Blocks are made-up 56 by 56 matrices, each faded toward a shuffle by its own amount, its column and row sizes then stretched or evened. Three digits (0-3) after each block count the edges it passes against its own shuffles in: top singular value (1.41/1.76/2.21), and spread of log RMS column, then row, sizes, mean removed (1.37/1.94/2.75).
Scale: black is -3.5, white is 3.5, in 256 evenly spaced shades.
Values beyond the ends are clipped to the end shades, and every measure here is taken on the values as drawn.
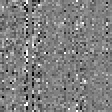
1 3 1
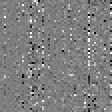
1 3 0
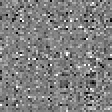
1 2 2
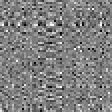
3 2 2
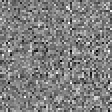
2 1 1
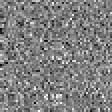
2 0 1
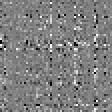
1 3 2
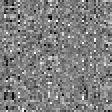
2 2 0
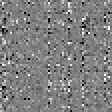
2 3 1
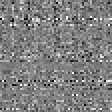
1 1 3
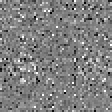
2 1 1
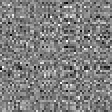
3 1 2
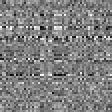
3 0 3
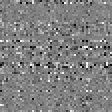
1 1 3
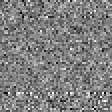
2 0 2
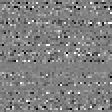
0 0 3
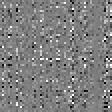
2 3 2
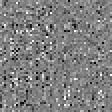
2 2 1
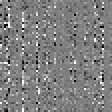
2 3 1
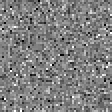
0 0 0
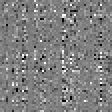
1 3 2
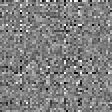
2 2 2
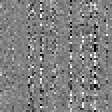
2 3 0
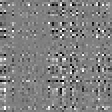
3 3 3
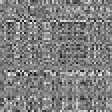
3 1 3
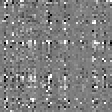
2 3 2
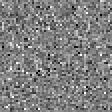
0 1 2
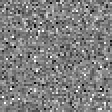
0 0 0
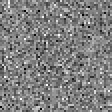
0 1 0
